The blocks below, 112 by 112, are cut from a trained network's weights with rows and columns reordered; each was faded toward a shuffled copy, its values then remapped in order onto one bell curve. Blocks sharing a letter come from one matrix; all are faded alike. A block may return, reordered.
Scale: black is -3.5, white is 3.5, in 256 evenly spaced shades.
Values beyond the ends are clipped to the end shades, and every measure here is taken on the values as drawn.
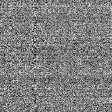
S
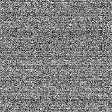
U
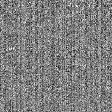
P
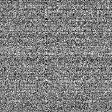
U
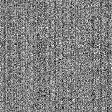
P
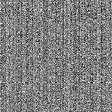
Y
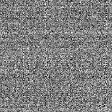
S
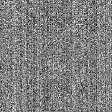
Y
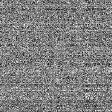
U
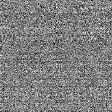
S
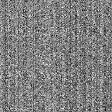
P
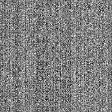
P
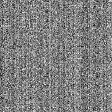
P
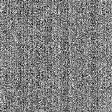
Y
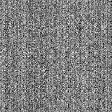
Y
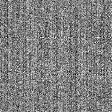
Y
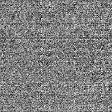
S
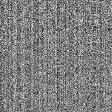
Y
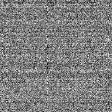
U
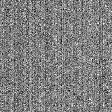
Y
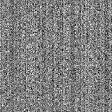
P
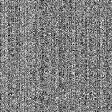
P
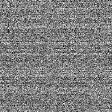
U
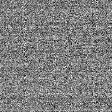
S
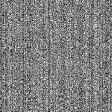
P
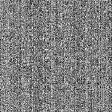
Y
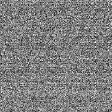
S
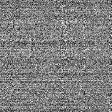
U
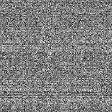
U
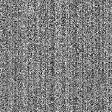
P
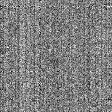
Y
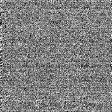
S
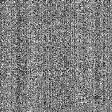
P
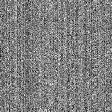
P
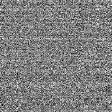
S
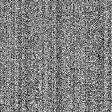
P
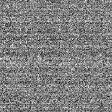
U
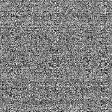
S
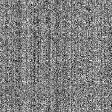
Y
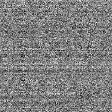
U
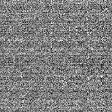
U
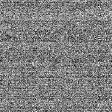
U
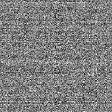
S
